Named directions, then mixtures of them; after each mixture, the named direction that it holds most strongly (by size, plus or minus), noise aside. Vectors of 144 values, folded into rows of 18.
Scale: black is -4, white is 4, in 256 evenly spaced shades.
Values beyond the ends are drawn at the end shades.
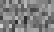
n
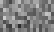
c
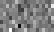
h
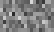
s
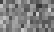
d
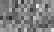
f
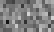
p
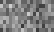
d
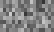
s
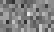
p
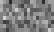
s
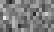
c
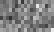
f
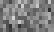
c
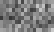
f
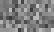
f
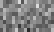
c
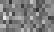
s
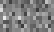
s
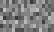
n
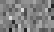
h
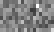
f
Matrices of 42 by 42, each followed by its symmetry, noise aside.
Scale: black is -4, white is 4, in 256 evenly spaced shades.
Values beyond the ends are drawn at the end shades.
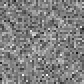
symmetric.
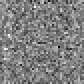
mirrored left to right.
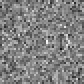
mirrored top to bottom.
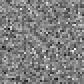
antisymmetric.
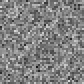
symmetric.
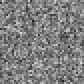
antisymmetric.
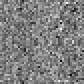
mirrored top to bottom.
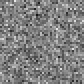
antisymmetric.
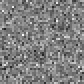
no symmetry.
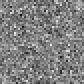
same after a half turn.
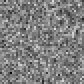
symmetric across the other diagonal.
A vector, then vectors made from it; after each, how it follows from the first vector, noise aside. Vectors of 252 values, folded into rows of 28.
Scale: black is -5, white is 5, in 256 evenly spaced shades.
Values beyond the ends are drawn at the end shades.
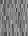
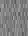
wrapped around, negated, shrunk.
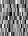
wrapped around, scaled up.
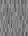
reversed, shrunk.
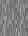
wrapped around, negated, shrunk.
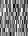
wrapped around, negated, scaled up.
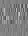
negated, partly zeroed.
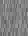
wrapped around, negated, shrunk.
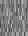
reversed, negated.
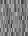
reversed.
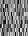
wrapped around, scaled up.
